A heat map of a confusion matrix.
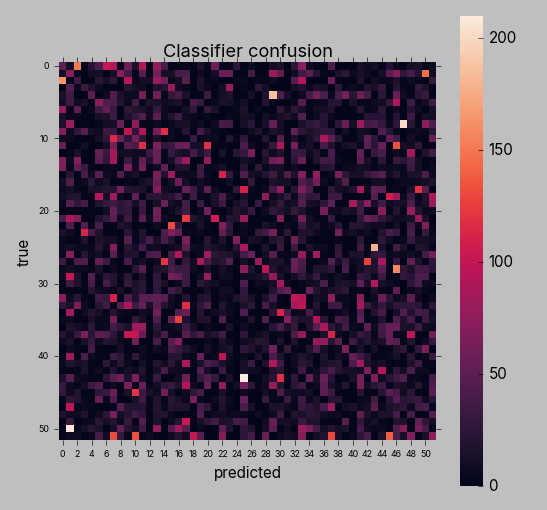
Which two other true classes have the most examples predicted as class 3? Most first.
23, 37
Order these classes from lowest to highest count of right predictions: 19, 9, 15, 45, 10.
19, 45, 10, 15, 9
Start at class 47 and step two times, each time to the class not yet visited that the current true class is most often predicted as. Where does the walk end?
50
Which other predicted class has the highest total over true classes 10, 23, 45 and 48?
7
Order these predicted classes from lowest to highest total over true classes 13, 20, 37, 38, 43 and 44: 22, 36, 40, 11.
40, 22, 11, 36
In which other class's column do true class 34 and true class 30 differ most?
43
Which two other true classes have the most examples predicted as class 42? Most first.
27, 19
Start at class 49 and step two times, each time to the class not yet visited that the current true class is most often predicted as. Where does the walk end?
25
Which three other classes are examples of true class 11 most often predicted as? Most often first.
46, 20, 30
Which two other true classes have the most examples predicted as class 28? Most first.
18, 51
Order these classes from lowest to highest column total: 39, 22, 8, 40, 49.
40, 39, 8, 49, 22
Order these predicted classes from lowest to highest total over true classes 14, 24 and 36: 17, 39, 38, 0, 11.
38, 39, 0, 17, 11
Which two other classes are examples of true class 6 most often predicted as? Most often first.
0, 2
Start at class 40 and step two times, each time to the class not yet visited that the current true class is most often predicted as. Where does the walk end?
15
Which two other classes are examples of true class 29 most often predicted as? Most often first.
1, 20
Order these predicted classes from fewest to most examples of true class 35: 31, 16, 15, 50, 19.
19, 50, 15, 31, 16
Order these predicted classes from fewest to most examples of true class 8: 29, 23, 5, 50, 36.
5, 36, 23, 29, 50
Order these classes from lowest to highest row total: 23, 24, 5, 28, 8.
24, 5, 23, 28, 8
